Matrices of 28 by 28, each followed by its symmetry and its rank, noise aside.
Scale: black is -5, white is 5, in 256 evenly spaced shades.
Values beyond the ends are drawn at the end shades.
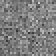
no symmetry, rank seven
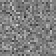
antisymmetric, rank eight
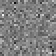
antisymmetric, rank six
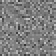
antisymmetric, rank six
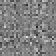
antisymmetric, rank six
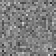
symmetric, rank seven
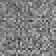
no symmetry, rank six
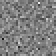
antisymmetric, rank eight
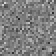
symmetric, rank eight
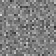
no symmetry, rank eight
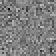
no symmetry, rank seven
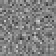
antisymmetric, rank six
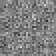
antisymmetric, rank eight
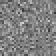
no symmetry, rank eight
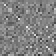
symmetric, rank seven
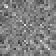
symmetric, rank six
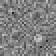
symmetric, rank six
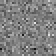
antisymmetric, rank six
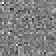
no symmetry, rank seven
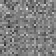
antisymmetric, rank eight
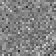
symmetric, rank eight
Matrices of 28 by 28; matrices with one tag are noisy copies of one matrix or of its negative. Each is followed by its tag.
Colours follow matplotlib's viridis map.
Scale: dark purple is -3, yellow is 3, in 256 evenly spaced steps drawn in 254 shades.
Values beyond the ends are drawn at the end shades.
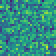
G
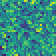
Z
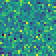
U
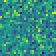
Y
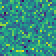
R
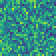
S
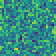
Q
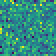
G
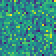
S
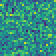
S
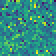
S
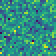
G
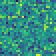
U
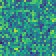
Q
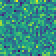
U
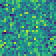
S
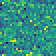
U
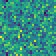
R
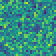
R
